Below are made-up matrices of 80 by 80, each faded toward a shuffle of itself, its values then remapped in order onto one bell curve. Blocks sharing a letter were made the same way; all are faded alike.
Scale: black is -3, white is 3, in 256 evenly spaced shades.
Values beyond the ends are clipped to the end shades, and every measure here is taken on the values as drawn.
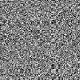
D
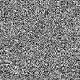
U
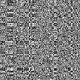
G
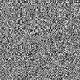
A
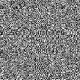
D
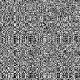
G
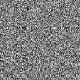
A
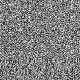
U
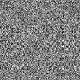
D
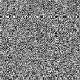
A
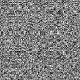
D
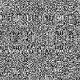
A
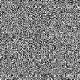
D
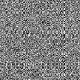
G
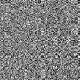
A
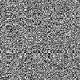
A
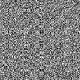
A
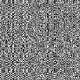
G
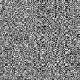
A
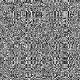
G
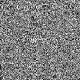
U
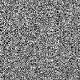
U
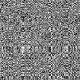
G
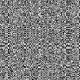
G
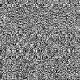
A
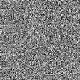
U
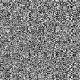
D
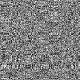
A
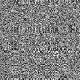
D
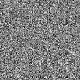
U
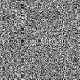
A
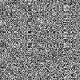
A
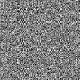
D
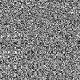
U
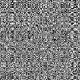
G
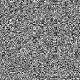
U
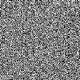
U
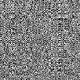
D
